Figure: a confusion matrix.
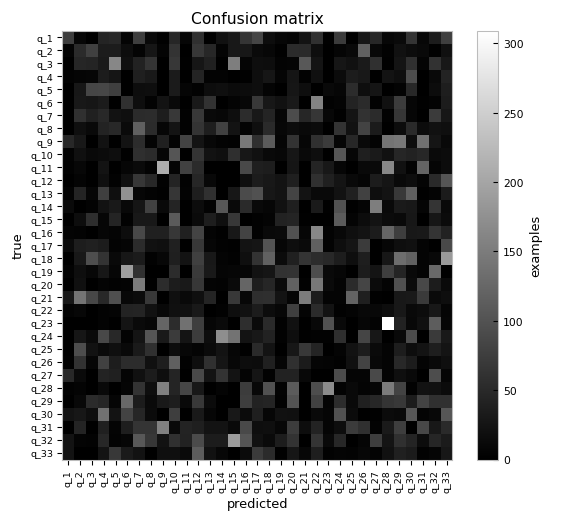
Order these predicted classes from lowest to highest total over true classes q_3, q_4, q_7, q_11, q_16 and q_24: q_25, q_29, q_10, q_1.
q_1, q_25, q_29, q_10
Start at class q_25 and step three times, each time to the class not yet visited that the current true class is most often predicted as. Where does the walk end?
q_10
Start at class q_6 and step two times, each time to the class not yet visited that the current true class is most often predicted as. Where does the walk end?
q_20
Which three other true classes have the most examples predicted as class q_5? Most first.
q_3, q_21, q_33
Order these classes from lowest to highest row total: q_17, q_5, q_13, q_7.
q_5, q_17, q_7, q_13
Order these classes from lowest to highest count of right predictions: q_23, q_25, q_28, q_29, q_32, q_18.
q_25, q_32, q_29, q_23, q_18, q_28
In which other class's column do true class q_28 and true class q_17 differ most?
q_23
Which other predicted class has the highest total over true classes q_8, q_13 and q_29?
q_6
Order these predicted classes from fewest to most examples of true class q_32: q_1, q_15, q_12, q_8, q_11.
q_1, q_11, q_8, q_12, q_15
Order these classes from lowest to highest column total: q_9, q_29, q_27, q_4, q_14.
q_14, q_27, q_9, q_4, q_29
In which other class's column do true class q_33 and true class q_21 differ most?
q_2
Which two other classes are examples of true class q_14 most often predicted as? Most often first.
q_27, q_24
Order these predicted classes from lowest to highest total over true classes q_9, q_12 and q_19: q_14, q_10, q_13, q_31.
q_14, q_13, q_10, q_31
